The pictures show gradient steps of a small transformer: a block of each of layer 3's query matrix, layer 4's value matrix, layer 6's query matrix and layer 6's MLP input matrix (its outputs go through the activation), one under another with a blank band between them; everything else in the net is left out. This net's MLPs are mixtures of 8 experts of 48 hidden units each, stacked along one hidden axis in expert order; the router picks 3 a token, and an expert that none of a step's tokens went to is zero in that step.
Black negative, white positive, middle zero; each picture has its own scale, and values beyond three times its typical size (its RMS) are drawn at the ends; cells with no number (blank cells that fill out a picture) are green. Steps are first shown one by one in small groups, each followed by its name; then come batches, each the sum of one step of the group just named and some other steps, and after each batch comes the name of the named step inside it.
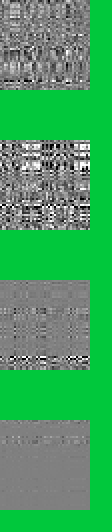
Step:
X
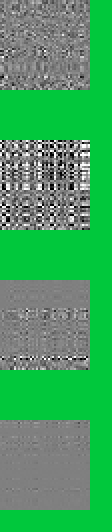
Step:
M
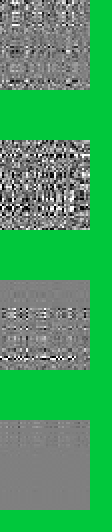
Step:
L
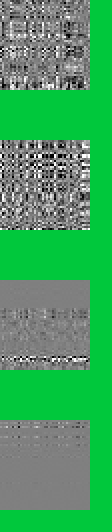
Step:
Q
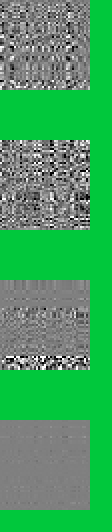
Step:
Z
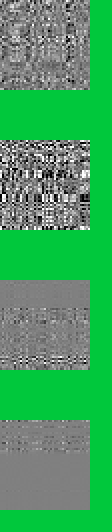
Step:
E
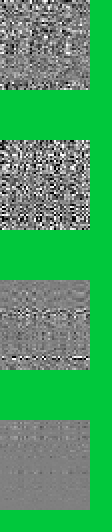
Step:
M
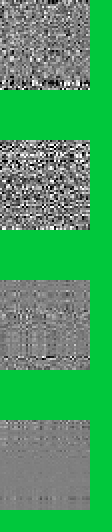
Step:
M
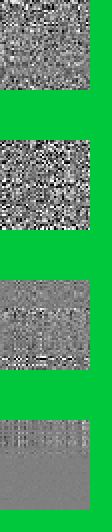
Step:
L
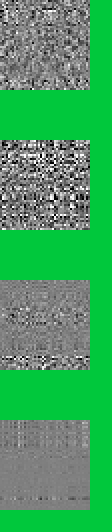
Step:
Z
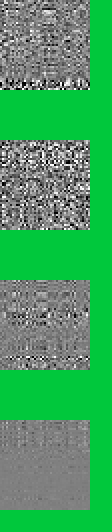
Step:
E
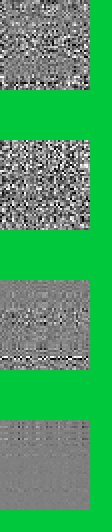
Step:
M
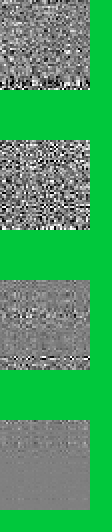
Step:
X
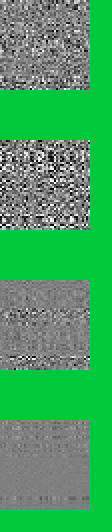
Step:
E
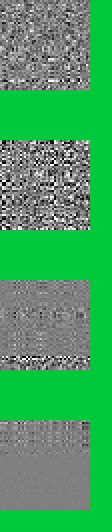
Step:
Z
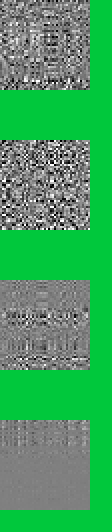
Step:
Q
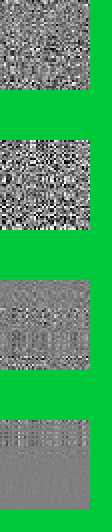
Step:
X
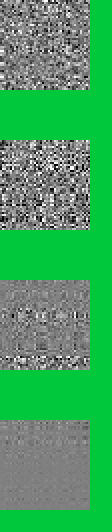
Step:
Z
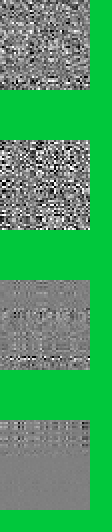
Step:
Q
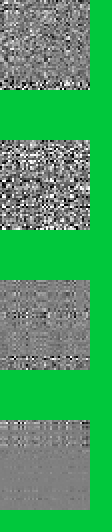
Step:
X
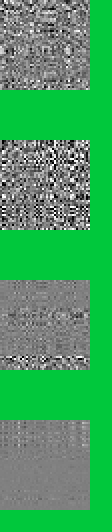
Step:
Z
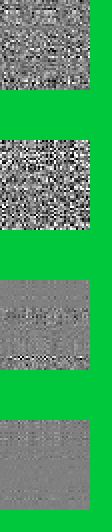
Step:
M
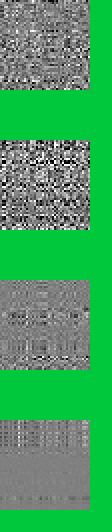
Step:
E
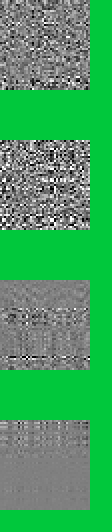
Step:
M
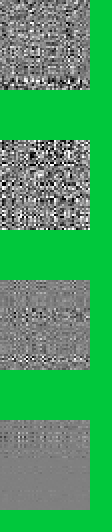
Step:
Q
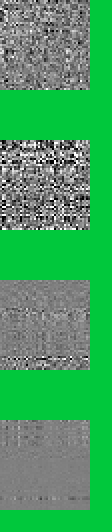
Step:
X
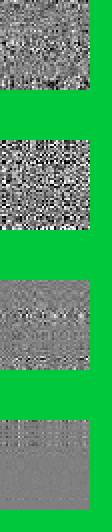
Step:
M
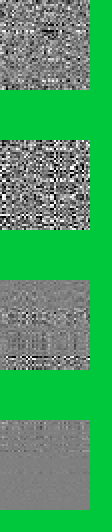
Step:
E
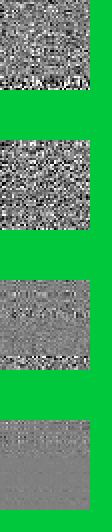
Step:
Z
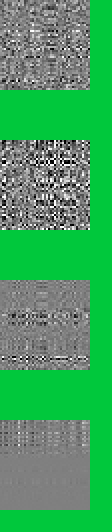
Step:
E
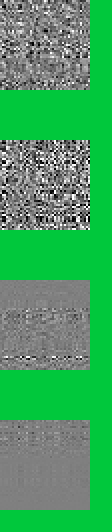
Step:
E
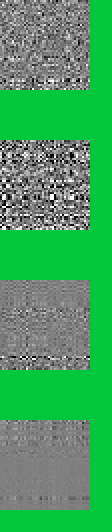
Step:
L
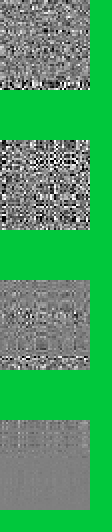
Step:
Z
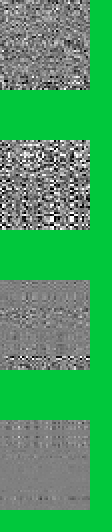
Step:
X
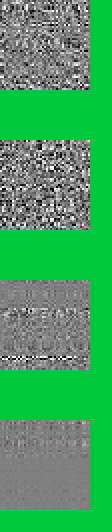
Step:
L
